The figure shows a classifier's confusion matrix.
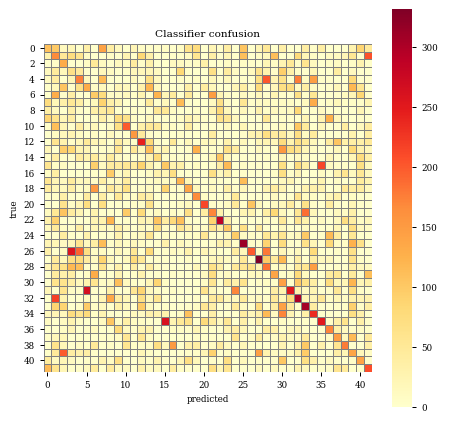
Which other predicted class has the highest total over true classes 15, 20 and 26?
3
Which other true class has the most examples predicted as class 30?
34
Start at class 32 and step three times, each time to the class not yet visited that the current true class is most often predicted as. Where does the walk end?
0
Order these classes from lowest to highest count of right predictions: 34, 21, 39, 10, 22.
39, 21, 10, 34, 22
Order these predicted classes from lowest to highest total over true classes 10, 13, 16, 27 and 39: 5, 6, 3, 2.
6, 5, 3, 2
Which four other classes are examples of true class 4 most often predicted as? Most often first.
28, 32, 34, 7
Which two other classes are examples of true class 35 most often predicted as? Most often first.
15, 8
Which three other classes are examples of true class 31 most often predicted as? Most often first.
5, 24, 12
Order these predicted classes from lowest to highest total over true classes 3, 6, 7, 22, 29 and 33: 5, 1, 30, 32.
5, 32, 30, 1
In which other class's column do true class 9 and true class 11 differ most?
36
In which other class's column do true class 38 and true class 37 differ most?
16
